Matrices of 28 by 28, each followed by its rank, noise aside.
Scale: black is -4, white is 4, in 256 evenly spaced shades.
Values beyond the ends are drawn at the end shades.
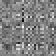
three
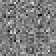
six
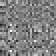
three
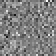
six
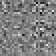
four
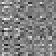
three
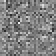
six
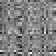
three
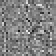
six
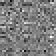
six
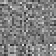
six
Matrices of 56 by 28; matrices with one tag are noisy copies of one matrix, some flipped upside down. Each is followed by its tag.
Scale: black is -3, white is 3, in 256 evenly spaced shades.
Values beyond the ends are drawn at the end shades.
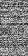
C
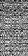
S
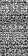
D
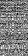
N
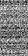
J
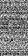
J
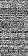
C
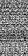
D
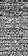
S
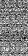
D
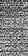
S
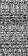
D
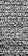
S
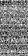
J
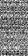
J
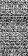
D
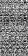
D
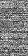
C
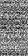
J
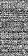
C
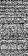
N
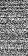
N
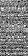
N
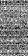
J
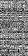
C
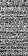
N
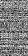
C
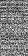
N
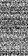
J
